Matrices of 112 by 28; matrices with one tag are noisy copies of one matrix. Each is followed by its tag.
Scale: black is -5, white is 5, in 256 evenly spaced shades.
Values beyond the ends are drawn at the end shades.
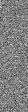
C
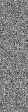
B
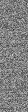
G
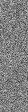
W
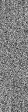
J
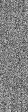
J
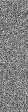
B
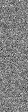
G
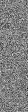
G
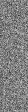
B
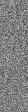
W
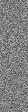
C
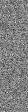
G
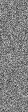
W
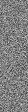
C
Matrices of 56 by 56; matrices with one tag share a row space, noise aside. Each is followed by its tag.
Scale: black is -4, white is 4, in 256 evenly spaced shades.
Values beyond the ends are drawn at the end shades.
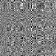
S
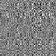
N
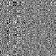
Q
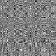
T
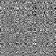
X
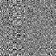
Q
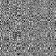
Q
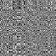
Q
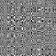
S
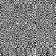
X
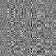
S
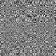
X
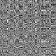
T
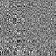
Q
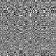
T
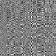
S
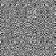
X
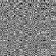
T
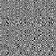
N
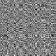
T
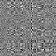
S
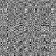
T
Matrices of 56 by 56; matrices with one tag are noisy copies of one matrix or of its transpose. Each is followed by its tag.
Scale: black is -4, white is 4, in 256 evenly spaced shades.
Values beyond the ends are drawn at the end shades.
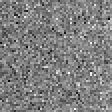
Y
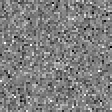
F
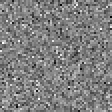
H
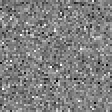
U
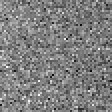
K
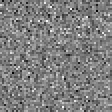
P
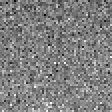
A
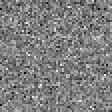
U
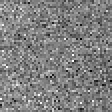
K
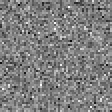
U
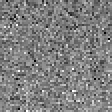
Y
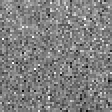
K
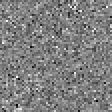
H
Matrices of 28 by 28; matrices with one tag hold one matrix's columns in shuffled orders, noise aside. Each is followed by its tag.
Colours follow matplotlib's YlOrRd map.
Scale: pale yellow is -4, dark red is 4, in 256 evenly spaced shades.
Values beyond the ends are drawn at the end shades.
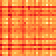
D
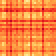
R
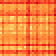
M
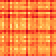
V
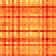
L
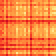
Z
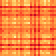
D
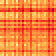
R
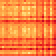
Z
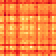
M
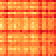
V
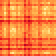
Z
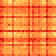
L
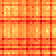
Z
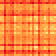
M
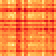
R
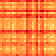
V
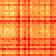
Z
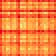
V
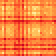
Z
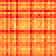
V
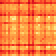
M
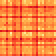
L
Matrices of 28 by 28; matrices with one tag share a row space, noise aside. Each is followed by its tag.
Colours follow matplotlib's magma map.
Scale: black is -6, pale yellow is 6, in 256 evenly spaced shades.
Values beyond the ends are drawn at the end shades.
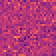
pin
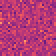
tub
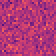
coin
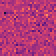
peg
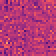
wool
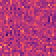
wool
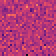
coin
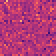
wool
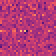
tub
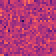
wool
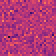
coin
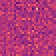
peg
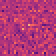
peg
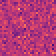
pin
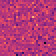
peg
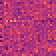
wool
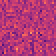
coin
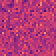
coin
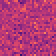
pin
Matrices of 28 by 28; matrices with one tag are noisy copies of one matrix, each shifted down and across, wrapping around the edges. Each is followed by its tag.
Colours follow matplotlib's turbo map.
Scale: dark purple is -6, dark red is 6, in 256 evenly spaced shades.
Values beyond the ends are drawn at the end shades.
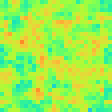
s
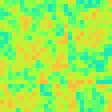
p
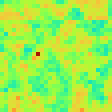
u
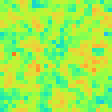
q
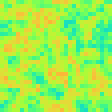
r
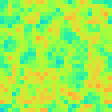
u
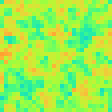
q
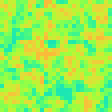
q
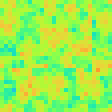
p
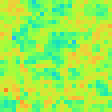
r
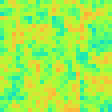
p
